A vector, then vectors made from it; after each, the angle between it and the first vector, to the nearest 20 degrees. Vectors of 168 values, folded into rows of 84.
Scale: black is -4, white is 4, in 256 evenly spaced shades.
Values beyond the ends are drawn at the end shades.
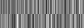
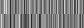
100 degrees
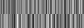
20 degrees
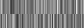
100 degrees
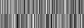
160 degrees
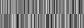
160 degrees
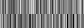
80 degrees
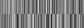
160 degrees
